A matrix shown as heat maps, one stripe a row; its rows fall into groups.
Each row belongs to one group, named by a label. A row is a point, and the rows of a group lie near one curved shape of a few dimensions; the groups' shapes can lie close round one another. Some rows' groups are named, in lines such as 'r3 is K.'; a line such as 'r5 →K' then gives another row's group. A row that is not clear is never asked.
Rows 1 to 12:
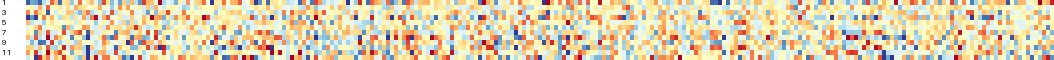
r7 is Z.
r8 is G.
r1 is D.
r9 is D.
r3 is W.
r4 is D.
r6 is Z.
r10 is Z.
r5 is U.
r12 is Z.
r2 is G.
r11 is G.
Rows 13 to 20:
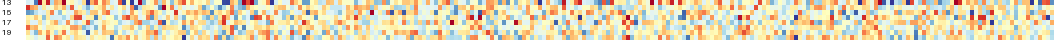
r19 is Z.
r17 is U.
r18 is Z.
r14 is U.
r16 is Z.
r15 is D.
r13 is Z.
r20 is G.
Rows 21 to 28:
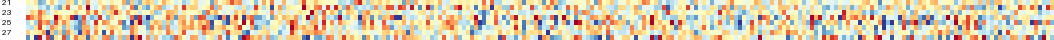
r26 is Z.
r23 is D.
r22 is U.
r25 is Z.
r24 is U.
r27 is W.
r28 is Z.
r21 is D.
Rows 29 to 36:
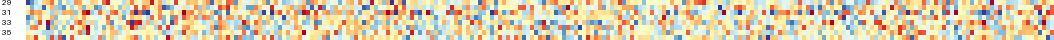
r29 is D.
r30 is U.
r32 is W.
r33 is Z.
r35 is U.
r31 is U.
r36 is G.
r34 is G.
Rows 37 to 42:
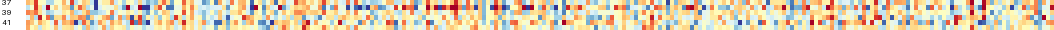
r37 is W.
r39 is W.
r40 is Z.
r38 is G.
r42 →U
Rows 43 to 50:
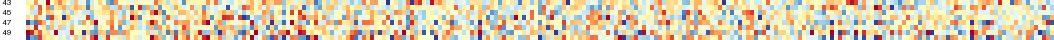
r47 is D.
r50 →D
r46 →Z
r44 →Z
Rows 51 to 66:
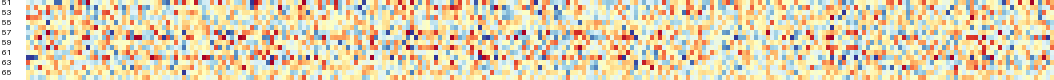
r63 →U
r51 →U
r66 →U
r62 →D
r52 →G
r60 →G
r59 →D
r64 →Z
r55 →G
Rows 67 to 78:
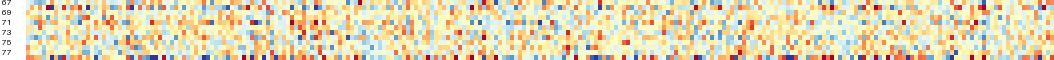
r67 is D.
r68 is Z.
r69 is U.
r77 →U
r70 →W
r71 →Z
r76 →U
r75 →G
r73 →U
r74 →D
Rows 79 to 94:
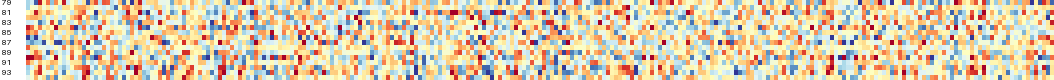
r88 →U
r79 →Z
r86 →D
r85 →D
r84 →U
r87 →U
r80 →G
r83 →D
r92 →Z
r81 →G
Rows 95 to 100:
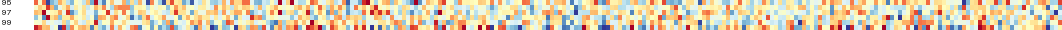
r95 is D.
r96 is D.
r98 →Z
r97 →G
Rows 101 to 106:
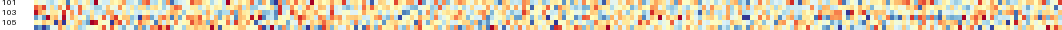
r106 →D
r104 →Z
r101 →U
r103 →U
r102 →G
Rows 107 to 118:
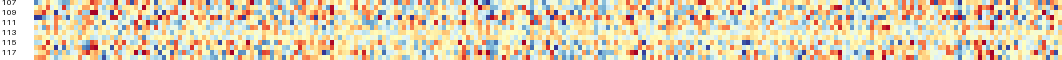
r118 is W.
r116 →W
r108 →Z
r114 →U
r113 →G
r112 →Z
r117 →Z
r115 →Z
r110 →D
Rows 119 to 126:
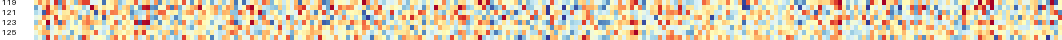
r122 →G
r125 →Z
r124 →D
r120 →Z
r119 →Z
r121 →Z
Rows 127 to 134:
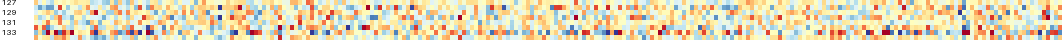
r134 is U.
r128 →D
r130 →U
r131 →Z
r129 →W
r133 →Z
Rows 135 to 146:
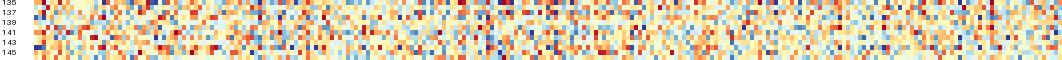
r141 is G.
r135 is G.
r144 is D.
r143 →G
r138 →D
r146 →G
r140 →Z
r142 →W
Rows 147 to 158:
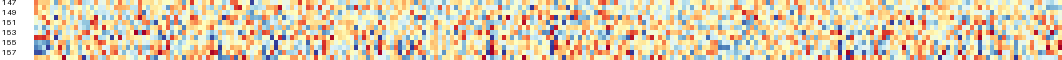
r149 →U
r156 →D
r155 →D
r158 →U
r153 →Z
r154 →W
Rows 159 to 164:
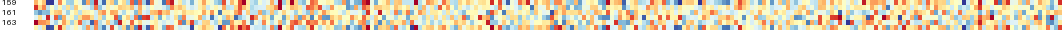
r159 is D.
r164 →D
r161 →D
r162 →Z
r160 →D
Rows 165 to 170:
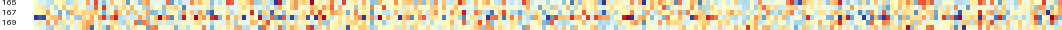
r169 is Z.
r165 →U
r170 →U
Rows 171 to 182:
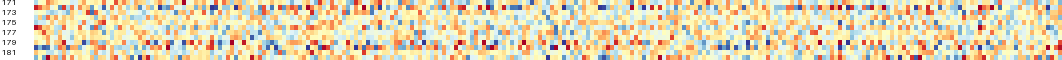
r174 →Z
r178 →Z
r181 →U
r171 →D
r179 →U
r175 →D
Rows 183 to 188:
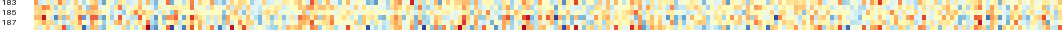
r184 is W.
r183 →U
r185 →G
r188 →U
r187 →W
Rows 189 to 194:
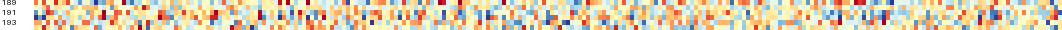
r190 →Z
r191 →D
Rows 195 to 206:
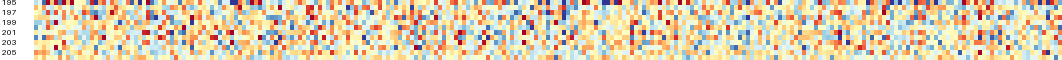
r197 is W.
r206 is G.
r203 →U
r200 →D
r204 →G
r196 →D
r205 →W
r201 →U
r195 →Z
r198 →U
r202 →D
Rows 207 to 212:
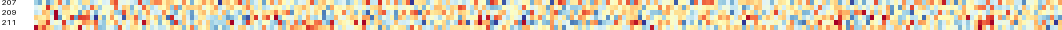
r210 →Z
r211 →Z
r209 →G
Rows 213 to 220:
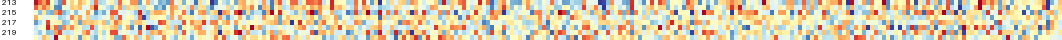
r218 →Z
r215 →D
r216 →U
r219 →D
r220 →G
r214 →W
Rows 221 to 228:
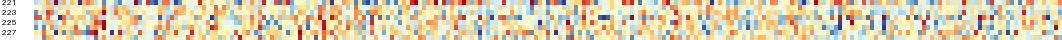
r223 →D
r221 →G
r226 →D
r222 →D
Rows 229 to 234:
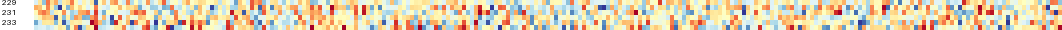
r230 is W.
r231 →Z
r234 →U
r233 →W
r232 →W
